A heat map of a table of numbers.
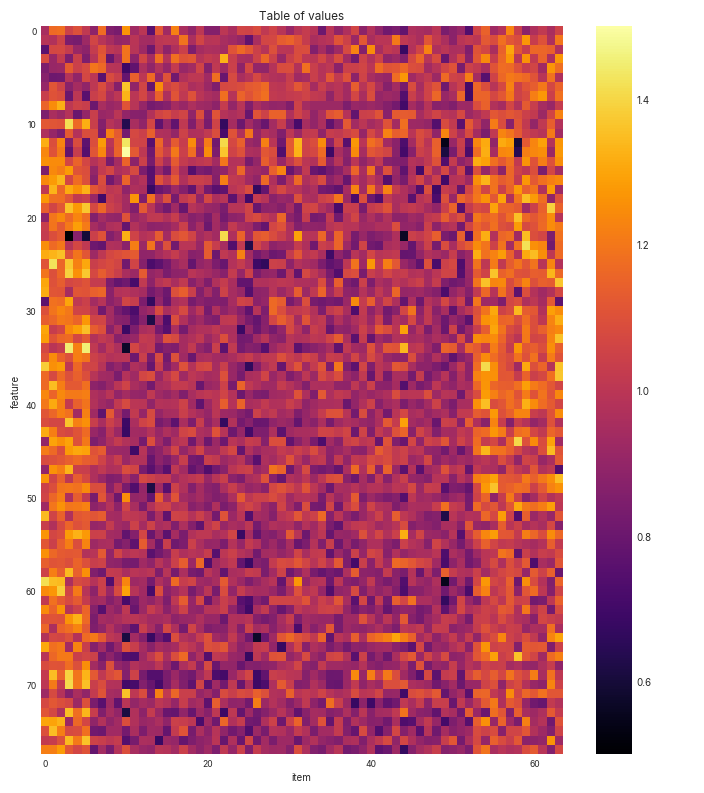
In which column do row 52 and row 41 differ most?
58
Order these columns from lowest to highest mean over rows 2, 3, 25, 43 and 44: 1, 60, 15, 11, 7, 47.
15, 11, 7, 47, 60, 1
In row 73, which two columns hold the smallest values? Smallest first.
10, 22
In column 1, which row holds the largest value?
25
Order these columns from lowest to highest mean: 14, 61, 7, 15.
15, 14, 7, 61
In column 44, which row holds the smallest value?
22
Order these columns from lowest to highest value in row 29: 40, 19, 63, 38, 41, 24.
63, 19, 41, 24, 40, 38
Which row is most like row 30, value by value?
67
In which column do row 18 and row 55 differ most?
11
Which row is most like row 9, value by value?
1
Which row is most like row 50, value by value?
0
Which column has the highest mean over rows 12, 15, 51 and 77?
2
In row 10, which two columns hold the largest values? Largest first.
3, 5
